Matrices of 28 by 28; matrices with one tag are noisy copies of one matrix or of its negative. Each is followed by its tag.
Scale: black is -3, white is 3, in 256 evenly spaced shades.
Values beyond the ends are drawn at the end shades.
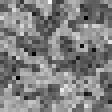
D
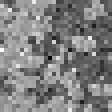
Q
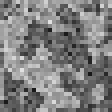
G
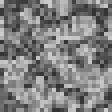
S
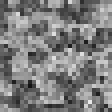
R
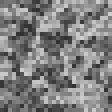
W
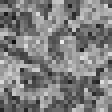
D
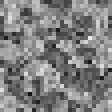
S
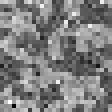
D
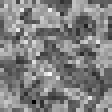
S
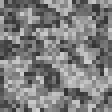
S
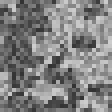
Q
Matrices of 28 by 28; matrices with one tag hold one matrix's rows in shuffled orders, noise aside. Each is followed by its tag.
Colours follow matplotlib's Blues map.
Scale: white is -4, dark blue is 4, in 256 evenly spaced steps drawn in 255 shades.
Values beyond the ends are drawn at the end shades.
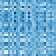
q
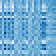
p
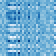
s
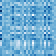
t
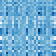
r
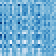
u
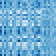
u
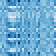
s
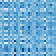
q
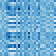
s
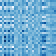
p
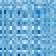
u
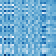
p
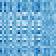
u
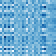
p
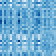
u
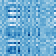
s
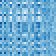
u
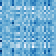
t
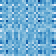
r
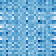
r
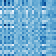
p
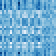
u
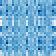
r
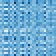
q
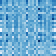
r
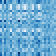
u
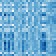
p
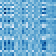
p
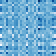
r
